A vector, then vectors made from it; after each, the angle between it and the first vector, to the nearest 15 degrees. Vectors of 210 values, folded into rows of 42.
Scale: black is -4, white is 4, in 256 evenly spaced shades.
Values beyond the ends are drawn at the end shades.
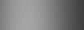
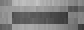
75 degrees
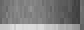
60 degrees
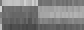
105 degrees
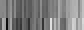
135 degrees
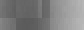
165 degrees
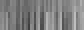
120 degrees
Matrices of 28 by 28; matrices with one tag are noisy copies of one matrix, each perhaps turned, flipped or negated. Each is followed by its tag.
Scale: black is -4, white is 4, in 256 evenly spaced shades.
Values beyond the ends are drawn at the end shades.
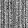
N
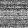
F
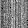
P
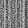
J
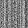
J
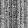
F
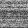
F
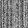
N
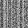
J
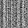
J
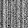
J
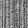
N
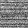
N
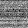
F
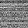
J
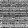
P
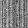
N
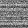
J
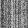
P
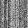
F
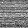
P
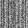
N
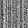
J
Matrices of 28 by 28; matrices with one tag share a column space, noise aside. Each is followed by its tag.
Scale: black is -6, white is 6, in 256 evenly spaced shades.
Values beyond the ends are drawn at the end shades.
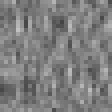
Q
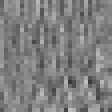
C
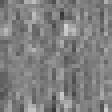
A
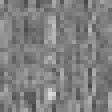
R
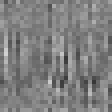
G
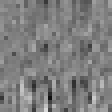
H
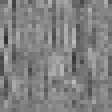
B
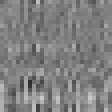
H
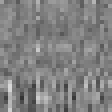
H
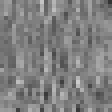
C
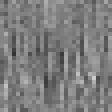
G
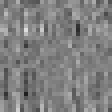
A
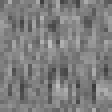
Q
